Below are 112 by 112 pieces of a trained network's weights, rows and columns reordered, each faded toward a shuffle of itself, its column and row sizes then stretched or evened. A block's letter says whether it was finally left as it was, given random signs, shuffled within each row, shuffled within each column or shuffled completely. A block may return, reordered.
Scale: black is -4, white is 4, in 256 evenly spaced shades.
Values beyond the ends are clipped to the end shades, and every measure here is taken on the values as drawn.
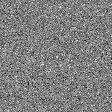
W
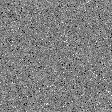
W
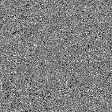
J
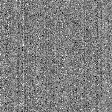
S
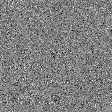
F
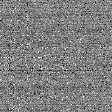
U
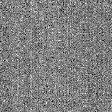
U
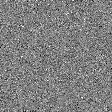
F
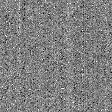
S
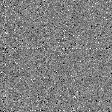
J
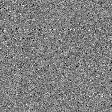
F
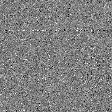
J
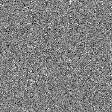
J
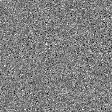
J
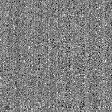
U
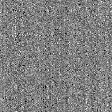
U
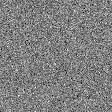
W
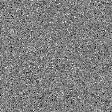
J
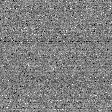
F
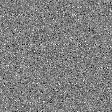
F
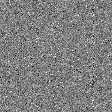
S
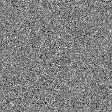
J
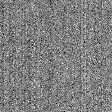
S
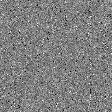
S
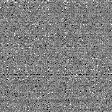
U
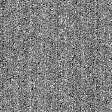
S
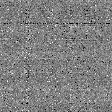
U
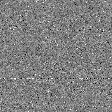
F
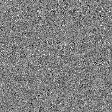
J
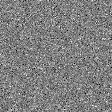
F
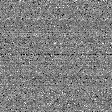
F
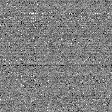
U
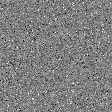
W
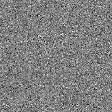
U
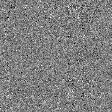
J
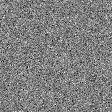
W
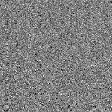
U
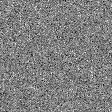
W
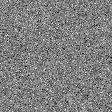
W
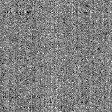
U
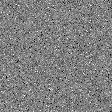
W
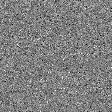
F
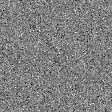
S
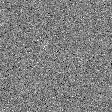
W
